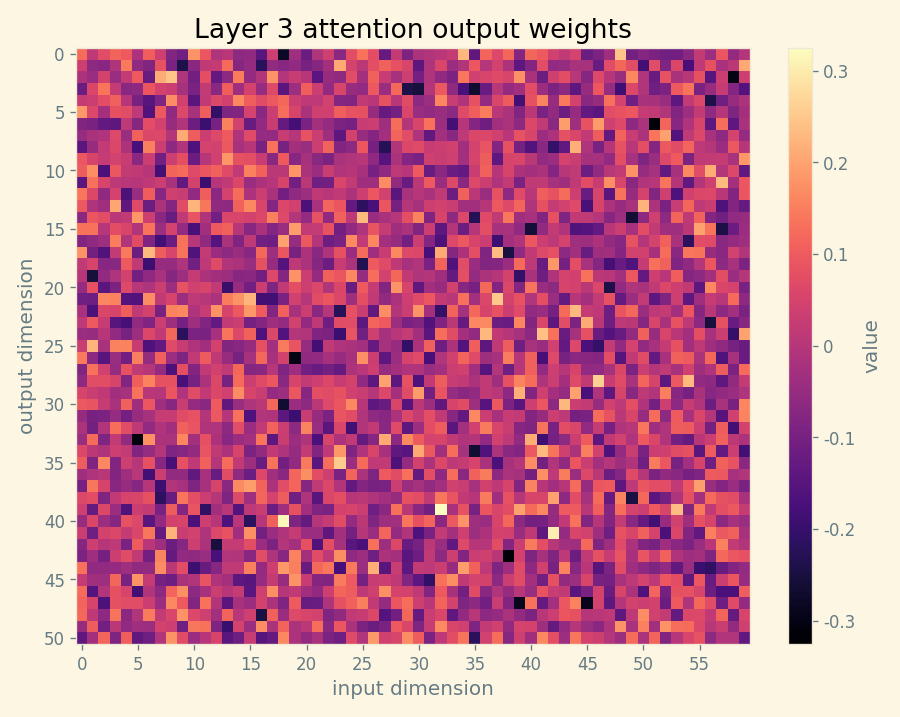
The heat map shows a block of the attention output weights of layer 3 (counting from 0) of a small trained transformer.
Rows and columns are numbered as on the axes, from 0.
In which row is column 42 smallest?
8
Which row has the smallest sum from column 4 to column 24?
6
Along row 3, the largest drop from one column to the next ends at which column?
29
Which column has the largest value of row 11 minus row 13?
57
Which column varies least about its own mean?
20
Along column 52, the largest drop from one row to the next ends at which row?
50
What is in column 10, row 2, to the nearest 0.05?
-0.1
